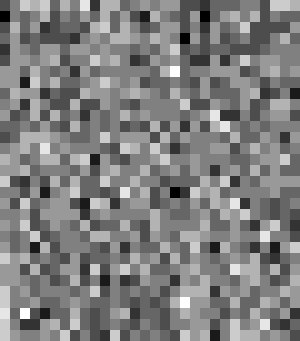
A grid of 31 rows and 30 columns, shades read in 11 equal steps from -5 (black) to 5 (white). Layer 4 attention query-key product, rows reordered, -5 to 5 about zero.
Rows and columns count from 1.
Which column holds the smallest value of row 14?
18
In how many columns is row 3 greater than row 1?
8
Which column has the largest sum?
1
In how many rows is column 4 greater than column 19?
17
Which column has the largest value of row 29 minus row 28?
3
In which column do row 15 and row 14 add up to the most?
5
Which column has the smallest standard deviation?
2
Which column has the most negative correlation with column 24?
29
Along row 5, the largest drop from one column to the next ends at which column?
19
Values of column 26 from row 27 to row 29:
-1 -1 2
